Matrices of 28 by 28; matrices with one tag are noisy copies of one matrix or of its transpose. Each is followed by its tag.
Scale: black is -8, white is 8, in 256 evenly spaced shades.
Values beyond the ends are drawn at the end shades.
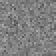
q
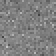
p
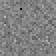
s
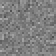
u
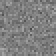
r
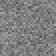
p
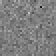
q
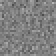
s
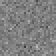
s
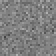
s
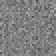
s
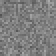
r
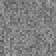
r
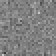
u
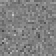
s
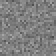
u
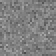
q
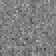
q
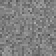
p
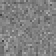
r
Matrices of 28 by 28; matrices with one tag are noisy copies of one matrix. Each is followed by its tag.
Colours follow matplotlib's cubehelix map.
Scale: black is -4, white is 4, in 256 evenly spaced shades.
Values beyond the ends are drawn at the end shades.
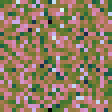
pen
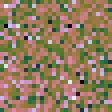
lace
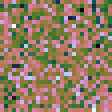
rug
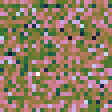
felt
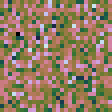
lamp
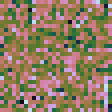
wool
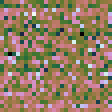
felt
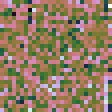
wool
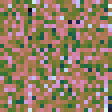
wool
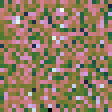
pen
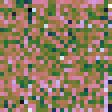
wool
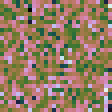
wool
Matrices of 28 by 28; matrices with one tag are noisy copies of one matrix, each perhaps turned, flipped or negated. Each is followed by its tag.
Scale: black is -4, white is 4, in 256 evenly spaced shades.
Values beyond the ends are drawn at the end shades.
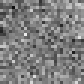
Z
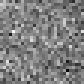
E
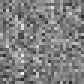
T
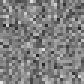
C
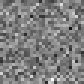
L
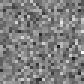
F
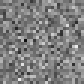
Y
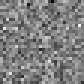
C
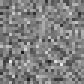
T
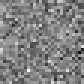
L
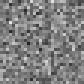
F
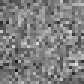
E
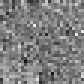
Z
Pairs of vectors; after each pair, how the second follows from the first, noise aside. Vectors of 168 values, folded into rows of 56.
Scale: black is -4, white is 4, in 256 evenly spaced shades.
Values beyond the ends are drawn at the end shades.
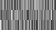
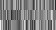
sign-scrambled.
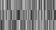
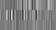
wrapped around, partly zeroed.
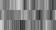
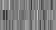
wrapped around, negated, partly zeroed.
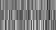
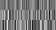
sign-scrambled.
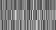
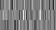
reversed, partly zeroed.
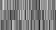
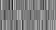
wrapped around, partly zeroed.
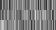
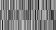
sign-scrambled.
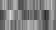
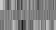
wrapped around, negated, partly zeroed.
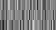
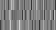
wrapped around, partly zeroed.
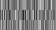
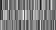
sign-scrambled.
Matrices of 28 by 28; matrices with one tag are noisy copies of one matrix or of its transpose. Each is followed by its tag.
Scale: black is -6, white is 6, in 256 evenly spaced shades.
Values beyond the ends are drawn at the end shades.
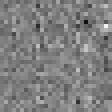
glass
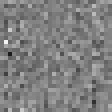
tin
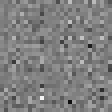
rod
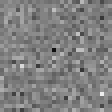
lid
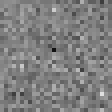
lid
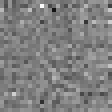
tin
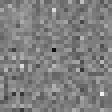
lid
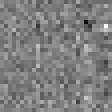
glass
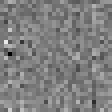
tin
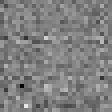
glass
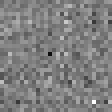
lid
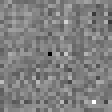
lid
